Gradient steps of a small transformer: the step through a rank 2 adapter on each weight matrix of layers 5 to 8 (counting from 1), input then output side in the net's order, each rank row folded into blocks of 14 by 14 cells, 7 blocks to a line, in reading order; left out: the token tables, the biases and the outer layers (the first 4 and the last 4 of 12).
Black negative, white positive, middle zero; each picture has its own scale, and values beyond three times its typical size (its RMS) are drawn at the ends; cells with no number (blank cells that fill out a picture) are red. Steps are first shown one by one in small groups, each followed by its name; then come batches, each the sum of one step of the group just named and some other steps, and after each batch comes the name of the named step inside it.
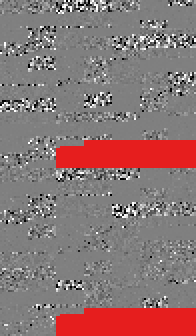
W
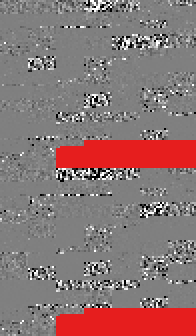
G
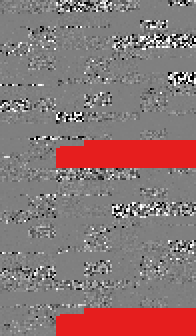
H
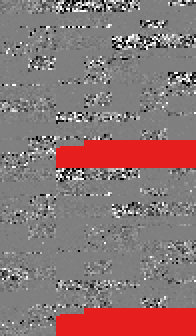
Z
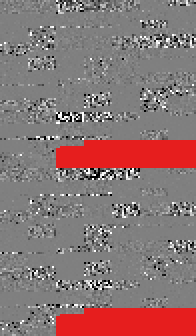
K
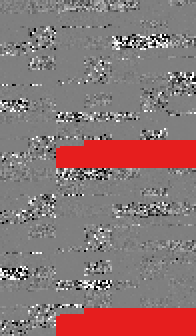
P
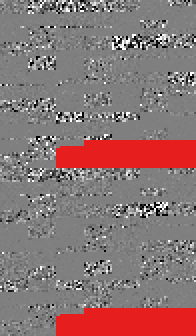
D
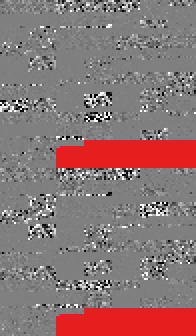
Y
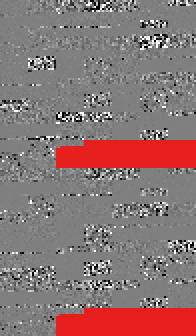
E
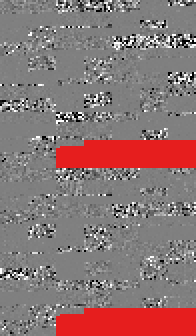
H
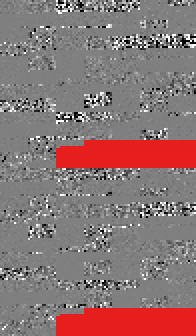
Y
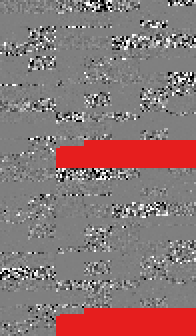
G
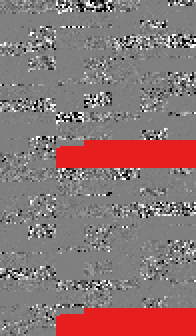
Y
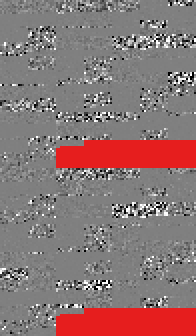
W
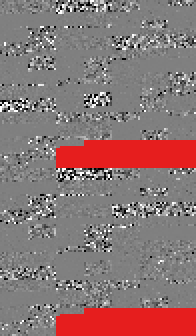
W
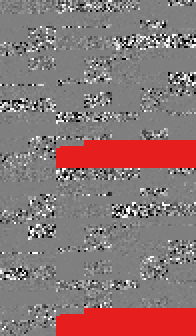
P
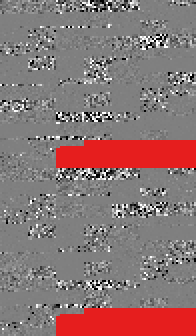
K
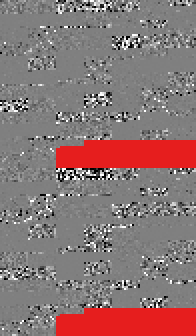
G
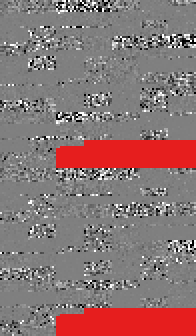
E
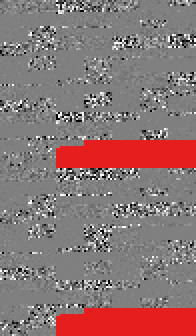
K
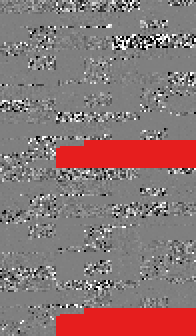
D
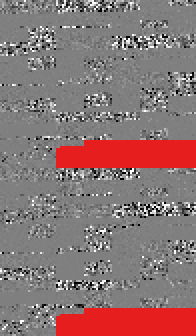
G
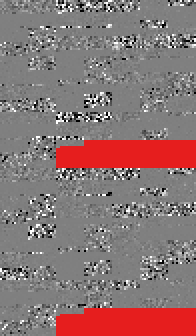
Y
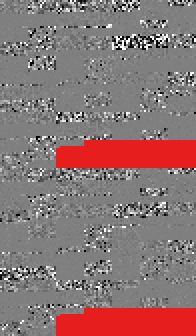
D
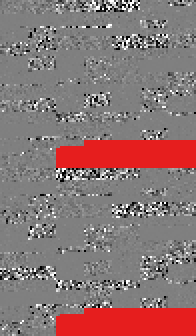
G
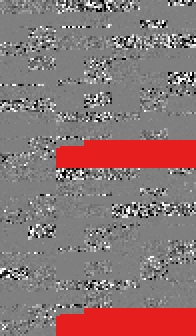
Z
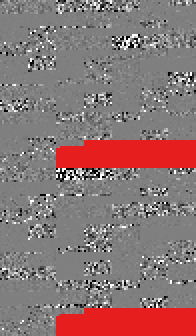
G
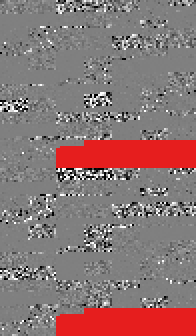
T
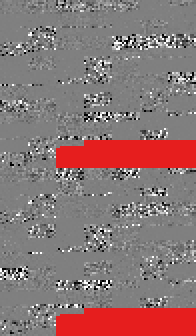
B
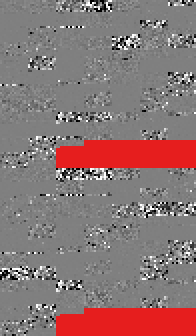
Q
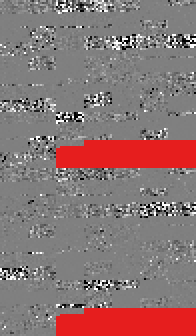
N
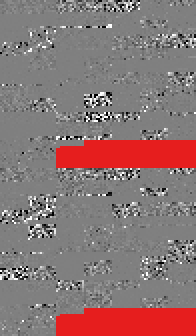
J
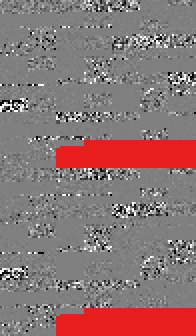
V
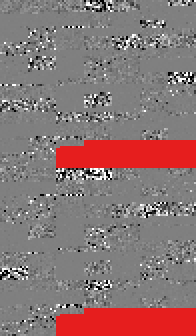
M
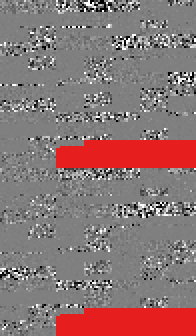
M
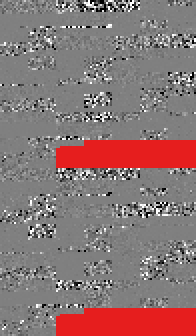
J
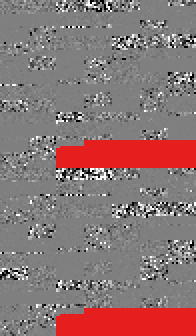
Q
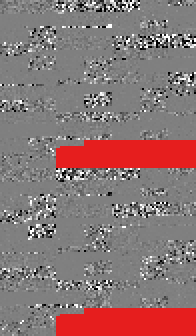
J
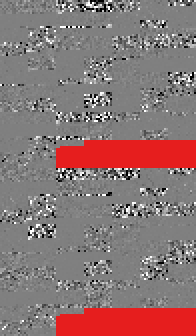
J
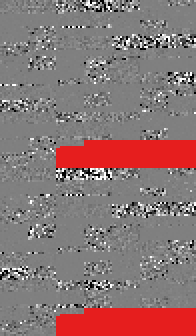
M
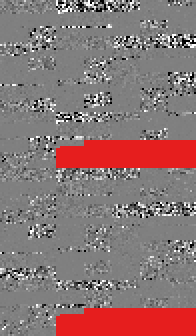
N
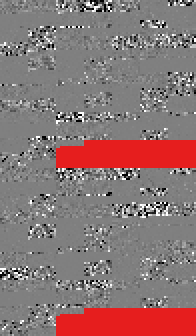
M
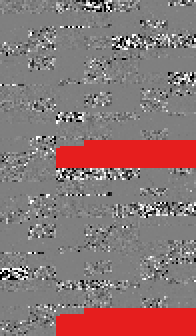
Q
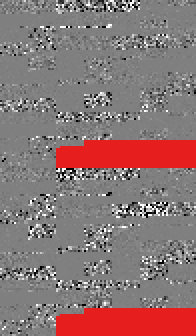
T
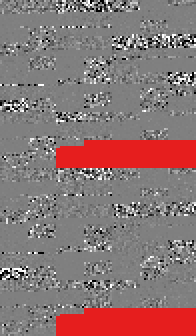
V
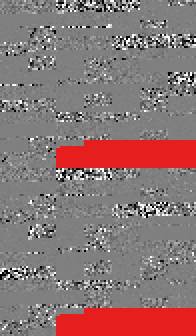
M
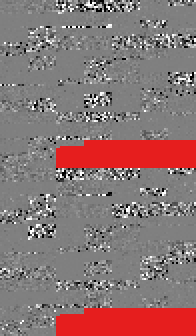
J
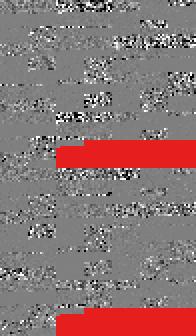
N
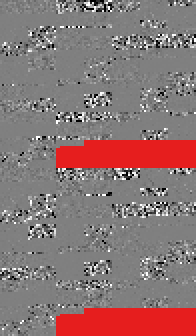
J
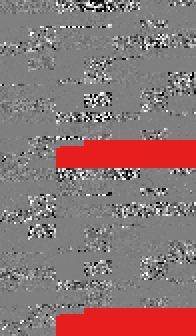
J
